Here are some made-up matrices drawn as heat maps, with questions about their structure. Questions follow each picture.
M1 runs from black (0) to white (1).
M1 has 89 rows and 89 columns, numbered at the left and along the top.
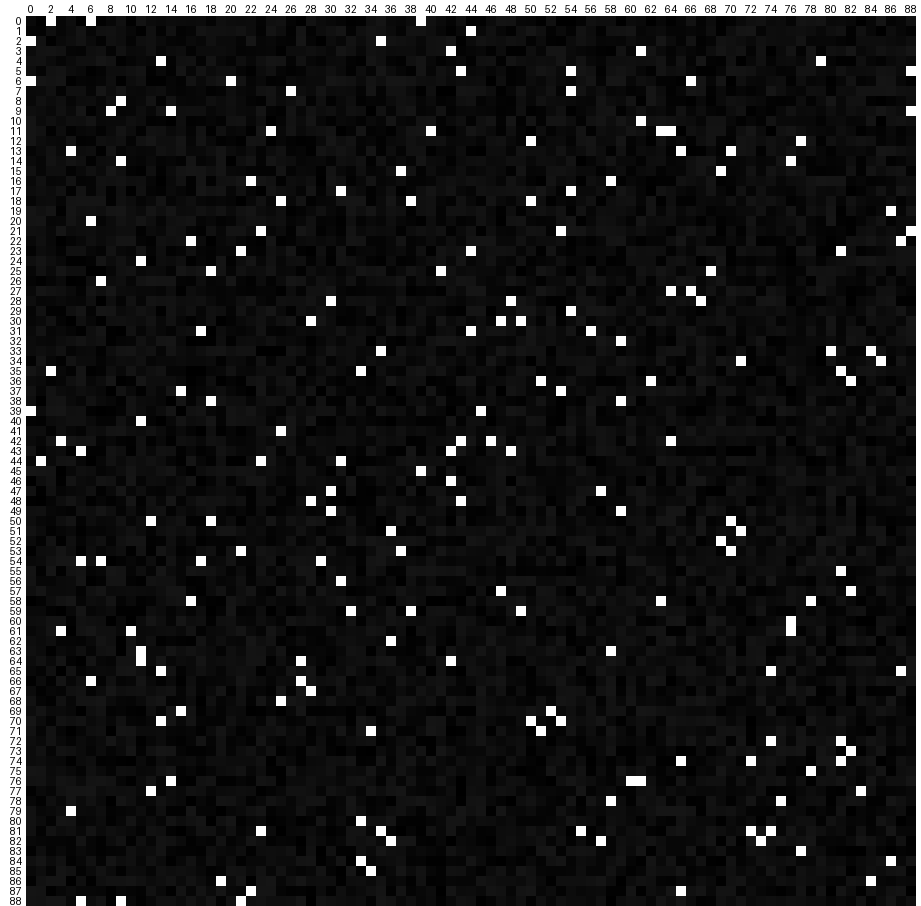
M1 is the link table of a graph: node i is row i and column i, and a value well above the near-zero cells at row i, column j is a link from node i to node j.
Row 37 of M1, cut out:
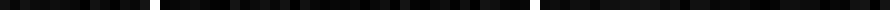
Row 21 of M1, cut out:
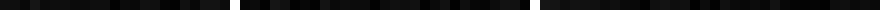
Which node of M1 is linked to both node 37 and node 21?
node 53
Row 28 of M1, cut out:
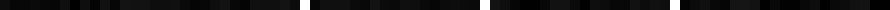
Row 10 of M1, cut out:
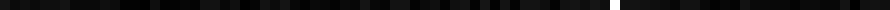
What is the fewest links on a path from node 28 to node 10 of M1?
6
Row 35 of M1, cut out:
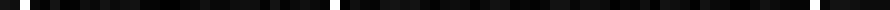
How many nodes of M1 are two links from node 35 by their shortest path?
7
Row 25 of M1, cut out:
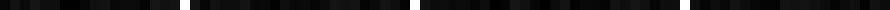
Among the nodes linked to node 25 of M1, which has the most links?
node 18
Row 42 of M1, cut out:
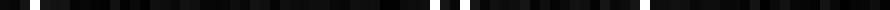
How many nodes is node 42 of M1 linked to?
4
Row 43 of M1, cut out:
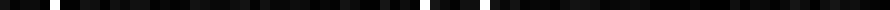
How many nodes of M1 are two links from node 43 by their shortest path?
6
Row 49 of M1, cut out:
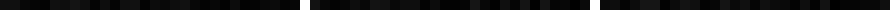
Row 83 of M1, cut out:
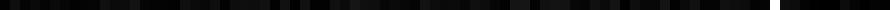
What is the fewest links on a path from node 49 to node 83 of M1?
7
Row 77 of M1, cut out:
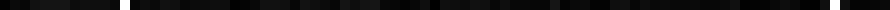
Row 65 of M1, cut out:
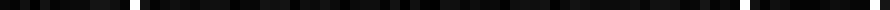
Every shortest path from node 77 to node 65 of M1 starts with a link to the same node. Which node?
node 12
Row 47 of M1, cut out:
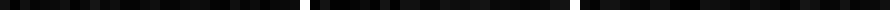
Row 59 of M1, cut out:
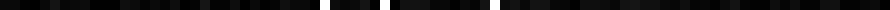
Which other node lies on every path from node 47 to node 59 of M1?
node 30
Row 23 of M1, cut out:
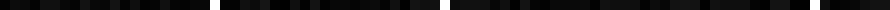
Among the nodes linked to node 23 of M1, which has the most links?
node 81
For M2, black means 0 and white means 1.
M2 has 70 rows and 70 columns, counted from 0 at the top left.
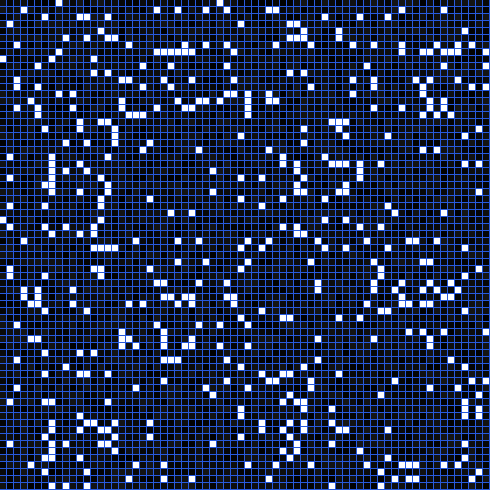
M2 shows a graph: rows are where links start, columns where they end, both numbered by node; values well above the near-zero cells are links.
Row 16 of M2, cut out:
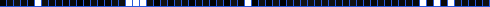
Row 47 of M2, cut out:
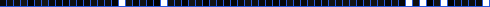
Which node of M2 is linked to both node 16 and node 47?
node 60
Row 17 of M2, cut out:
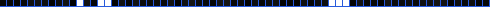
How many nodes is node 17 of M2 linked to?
6
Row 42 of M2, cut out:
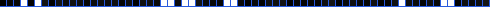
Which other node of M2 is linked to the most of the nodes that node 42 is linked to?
node 7
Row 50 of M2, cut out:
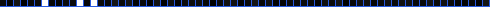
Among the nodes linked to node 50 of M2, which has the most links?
node 6
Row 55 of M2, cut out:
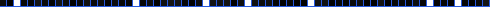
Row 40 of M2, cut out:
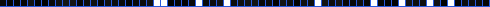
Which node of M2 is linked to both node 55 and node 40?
node 61
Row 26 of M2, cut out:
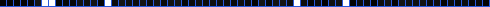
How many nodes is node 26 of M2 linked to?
5
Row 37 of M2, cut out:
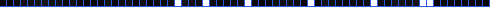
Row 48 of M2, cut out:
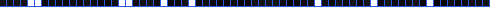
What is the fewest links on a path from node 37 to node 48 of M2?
2
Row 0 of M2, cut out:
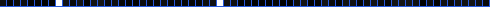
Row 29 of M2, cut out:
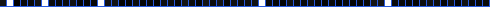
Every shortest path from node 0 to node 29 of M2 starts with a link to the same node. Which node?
node 31
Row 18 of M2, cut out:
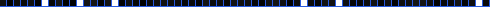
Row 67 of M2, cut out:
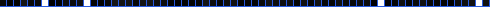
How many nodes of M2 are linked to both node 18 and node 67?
2
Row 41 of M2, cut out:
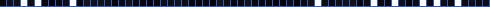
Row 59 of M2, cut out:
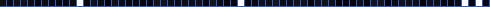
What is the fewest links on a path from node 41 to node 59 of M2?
3
